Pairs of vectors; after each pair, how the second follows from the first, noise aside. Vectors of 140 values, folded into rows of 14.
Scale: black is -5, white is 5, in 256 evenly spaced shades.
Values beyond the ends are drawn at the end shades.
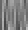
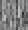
wrapped around, negated.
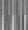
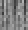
reversed, negated.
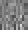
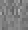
wrapped around, shrunk.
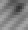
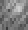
negated.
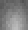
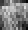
wrapped around, negated, scaled up.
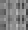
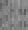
wrapped around, shrunk.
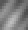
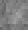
wrapped around, shrunk.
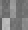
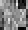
wrapped around, negated, scaled up.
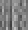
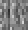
wrapped around.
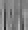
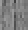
wrapped around, shrunk.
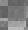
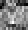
wrapped around, negated, scaled up.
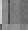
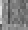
copied.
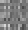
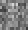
wrapped around.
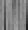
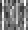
wrapped around, negated, scaled up.
